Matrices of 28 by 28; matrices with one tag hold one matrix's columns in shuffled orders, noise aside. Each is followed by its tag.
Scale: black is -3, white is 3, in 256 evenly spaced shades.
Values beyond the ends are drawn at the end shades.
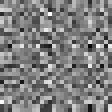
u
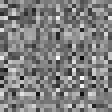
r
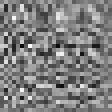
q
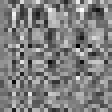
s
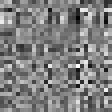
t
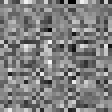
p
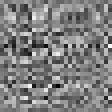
q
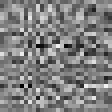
q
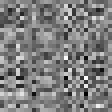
r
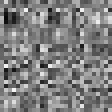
t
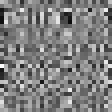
t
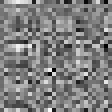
p
